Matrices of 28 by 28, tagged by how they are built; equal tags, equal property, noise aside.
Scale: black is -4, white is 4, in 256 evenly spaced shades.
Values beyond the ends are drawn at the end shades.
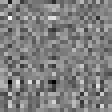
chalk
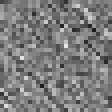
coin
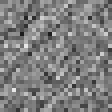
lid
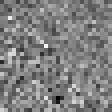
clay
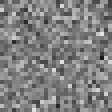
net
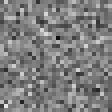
net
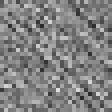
coin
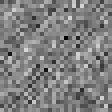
lid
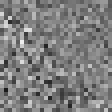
clay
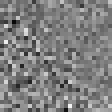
clay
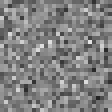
net
